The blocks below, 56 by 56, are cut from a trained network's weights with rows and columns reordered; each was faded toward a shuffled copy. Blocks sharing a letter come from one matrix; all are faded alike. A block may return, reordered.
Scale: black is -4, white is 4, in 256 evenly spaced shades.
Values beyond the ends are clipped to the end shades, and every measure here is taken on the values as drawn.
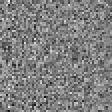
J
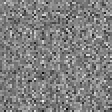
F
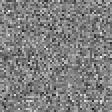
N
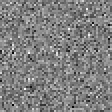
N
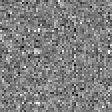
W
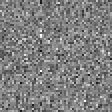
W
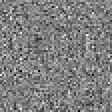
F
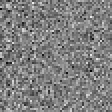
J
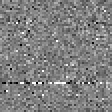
W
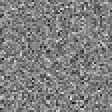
J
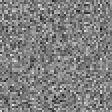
J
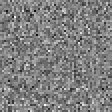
N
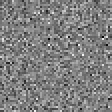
N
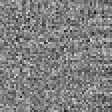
J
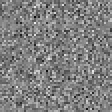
F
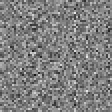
J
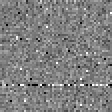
W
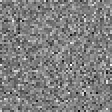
N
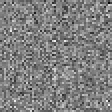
J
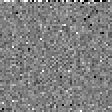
W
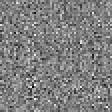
W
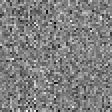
F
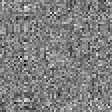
J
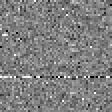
W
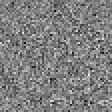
N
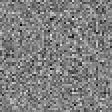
J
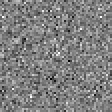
N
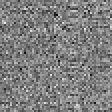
F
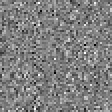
W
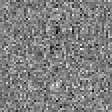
F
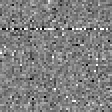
W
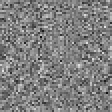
J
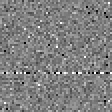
W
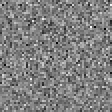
N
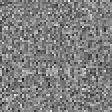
J
